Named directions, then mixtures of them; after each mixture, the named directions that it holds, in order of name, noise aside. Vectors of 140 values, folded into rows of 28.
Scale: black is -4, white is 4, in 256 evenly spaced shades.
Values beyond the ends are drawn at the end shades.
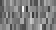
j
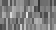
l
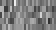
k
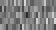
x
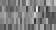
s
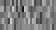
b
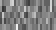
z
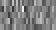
b.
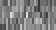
l.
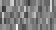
z.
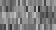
l, s.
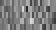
j, k, s.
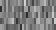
k, x.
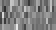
k, z.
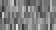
j, l, z.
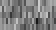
l, x.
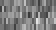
l, x.
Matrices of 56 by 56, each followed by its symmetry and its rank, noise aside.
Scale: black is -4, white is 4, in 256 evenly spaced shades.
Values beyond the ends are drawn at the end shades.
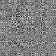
no symmetry, rank five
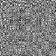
symmetric, rank seven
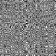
no symmetry, rank six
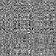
antisymmetric, rank six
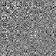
symmetric, rank six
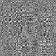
no symmetry, rank seven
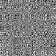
no symmetry, rank seven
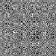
symmetric, rank five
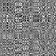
no symmetry, rank five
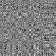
no symmetry, rank seven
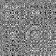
symmetric, rank five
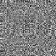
no symmetry, rank five
